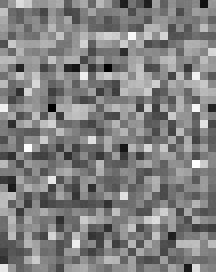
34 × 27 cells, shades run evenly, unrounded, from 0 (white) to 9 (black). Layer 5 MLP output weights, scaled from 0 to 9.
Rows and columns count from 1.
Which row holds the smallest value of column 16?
25
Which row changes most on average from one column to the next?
14
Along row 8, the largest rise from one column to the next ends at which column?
11
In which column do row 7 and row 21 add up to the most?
16
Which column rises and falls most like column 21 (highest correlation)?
15
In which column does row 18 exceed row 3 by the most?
1
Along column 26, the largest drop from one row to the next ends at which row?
2
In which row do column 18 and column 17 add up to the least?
5
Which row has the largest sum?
20
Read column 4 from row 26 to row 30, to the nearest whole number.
7 4 3 4 3
